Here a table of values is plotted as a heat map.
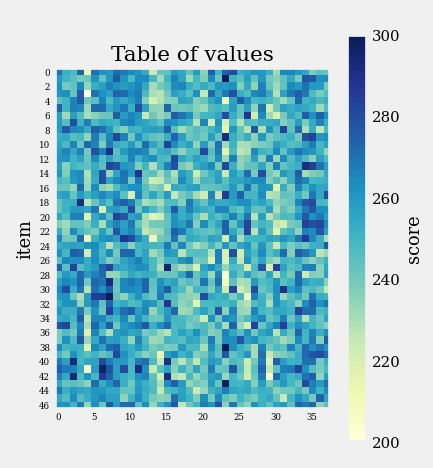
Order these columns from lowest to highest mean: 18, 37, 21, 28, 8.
18, 21, 37, 28, 8
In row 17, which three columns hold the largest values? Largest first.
23, 37, 25
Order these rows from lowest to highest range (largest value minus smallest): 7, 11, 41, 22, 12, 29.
12, 7, 22, 11, 29, 41
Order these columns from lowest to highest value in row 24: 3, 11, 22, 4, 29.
22, 29, 11, 3, 4
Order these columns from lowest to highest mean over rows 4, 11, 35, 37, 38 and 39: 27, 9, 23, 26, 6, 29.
29, 26, 23, 27, 9, 6
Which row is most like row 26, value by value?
28
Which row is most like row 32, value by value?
10
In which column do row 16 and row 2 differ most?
7
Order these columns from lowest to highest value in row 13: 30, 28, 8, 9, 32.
32, 28, 9, 30, 8
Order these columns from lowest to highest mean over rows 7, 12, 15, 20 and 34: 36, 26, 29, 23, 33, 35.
23, 29, 35, 26, 36, 33
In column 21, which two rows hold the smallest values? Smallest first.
26, 7
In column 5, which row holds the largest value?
31
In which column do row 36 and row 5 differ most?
15
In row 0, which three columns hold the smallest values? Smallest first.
4, 13, 30
